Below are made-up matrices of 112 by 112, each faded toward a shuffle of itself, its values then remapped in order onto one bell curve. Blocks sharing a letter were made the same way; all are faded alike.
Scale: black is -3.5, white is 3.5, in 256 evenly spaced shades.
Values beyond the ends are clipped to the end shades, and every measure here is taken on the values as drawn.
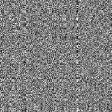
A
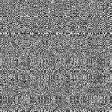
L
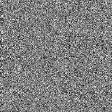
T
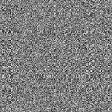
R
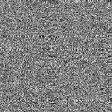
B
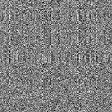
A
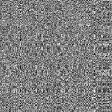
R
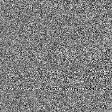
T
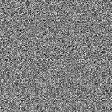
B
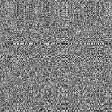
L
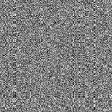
A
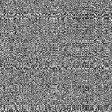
L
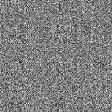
B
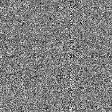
T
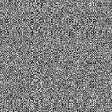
R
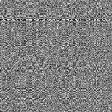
L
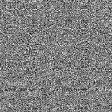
B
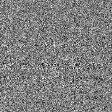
T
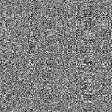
R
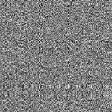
R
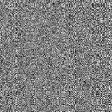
A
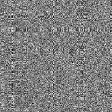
R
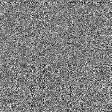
T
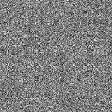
B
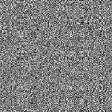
A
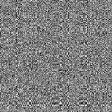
R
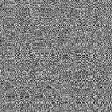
L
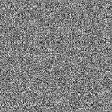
B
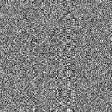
A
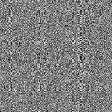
R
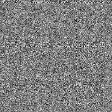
T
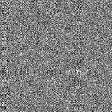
A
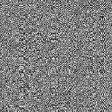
R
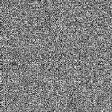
B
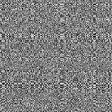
L
